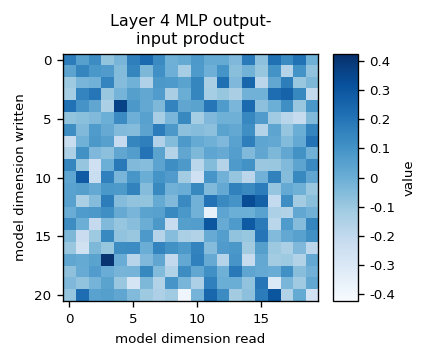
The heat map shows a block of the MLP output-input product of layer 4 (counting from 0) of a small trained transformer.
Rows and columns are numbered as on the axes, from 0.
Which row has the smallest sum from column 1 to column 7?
19
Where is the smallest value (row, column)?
20, 9
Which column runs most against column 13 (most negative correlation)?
16
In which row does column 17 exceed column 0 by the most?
3
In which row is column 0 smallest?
7
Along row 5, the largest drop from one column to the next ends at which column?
10
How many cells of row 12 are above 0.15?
4
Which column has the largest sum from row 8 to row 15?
15
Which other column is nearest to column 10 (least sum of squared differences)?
2
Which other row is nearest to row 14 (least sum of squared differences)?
12
